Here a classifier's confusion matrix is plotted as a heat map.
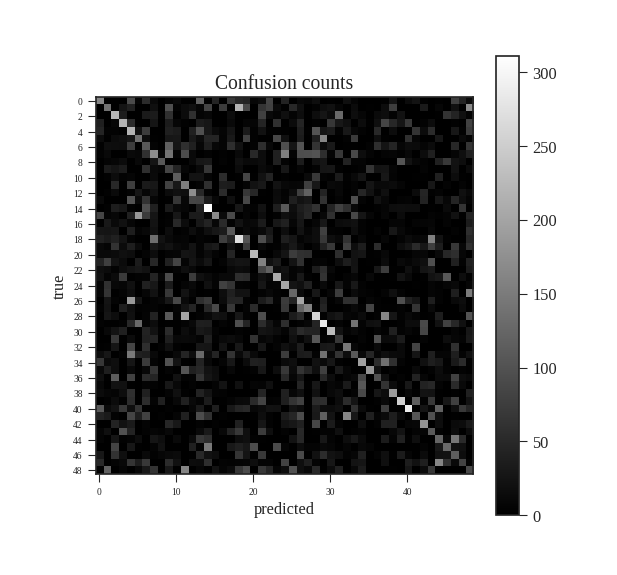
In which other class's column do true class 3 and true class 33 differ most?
29
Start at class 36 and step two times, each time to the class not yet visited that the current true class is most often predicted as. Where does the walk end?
31
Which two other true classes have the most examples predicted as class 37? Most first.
28, 34
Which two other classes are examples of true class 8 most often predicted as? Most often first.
39, 45
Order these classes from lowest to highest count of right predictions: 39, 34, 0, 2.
0, 34, 2, 39
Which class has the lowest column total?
8
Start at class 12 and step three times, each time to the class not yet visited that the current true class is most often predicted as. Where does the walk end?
4
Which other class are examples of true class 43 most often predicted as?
3
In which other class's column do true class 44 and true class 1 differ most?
18
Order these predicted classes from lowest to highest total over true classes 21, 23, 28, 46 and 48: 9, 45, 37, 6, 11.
6, 45, 37, 9, 11
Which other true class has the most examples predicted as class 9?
7
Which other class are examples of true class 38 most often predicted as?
34
